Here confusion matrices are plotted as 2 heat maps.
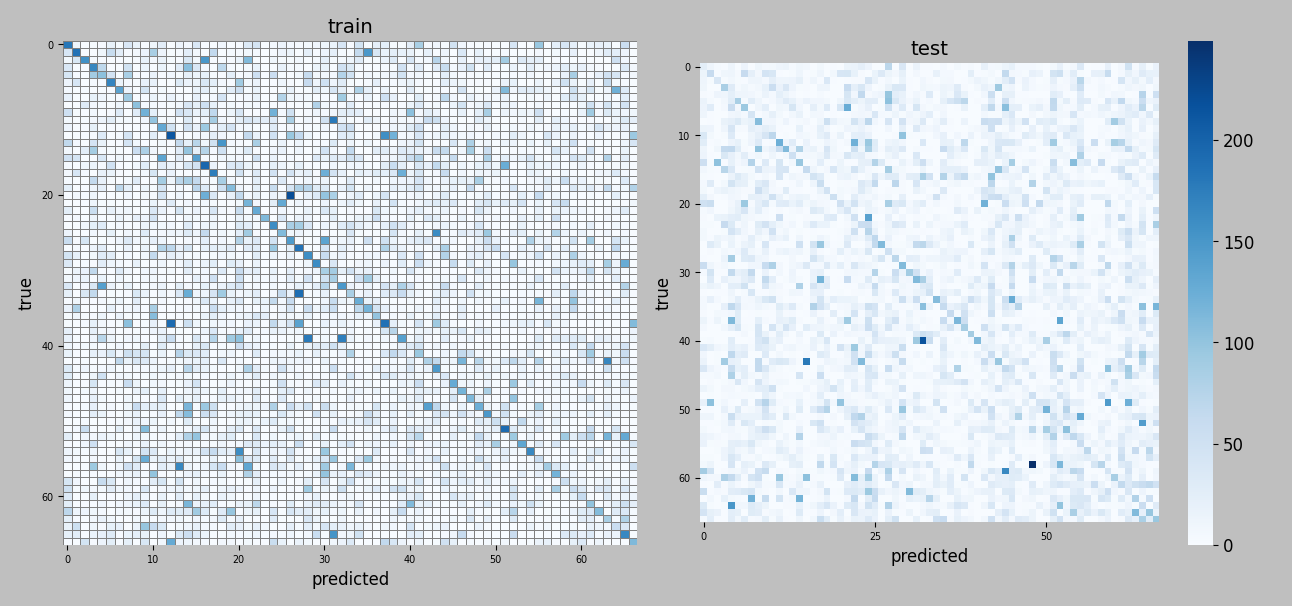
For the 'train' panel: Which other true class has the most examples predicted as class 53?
50
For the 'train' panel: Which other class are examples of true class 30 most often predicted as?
31
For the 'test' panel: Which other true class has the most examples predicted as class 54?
14
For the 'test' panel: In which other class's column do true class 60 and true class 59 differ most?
44
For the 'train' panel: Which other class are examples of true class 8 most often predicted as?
29
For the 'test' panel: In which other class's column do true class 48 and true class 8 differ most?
60
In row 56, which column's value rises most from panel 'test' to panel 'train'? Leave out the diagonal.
13
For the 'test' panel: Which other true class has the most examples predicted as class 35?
16
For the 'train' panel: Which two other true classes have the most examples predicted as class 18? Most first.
13, 33
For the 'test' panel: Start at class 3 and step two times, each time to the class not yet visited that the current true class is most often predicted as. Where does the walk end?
15
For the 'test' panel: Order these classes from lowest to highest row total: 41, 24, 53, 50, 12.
24, 41, 53, 50, 12
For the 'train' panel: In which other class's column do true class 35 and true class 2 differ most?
16
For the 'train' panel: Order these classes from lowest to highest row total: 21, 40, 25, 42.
40, 21, 25, 42
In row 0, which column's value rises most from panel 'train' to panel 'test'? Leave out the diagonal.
27
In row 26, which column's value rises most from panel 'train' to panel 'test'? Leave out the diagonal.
17
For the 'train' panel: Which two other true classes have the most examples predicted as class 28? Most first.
39, 59
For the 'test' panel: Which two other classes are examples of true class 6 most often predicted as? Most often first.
21, 44
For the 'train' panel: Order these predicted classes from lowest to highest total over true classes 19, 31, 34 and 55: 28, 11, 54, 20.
54, 11, 28, 20
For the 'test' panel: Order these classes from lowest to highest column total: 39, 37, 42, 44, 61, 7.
39, 37, 7, 61, 44, 42
